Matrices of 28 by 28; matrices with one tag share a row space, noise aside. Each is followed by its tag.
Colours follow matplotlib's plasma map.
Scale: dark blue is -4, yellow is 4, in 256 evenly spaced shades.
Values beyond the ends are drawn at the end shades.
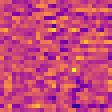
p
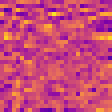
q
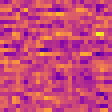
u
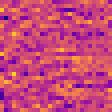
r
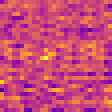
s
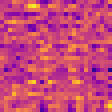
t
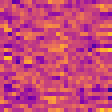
q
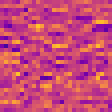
u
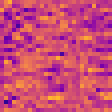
q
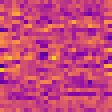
s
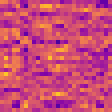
u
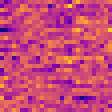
r
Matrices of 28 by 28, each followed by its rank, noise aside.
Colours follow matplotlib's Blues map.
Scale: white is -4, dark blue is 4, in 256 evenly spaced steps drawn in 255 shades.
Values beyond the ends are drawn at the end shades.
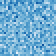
six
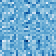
three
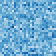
eight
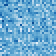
eight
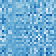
four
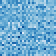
four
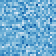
eight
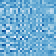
three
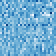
six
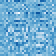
four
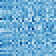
four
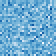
eight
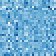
four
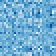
six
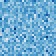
eight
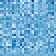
three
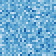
eight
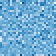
six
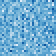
eight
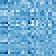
three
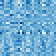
three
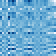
two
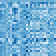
four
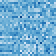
six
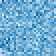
eight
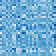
three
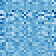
three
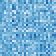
four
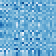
three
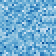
eight
